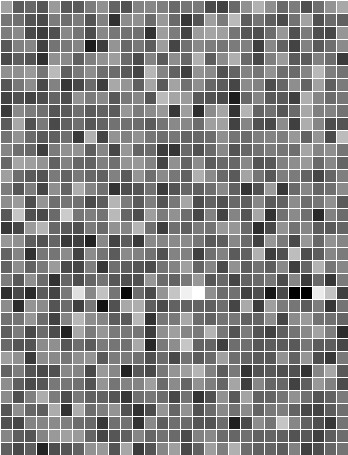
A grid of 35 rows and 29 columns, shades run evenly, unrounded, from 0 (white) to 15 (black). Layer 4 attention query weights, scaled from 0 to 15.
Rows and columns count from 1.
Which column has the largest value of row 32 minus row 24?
12
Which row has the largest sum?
22
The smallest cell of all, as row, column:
23, 17
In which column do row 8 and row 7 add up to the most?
20
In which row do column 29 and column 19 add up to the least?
11
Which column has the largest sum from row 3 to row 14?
4
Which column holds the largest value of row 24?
9
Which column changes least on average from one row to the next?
5
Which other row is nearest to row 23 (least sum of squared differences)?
29
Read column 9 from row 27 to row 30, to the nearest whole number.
8 10 6 6
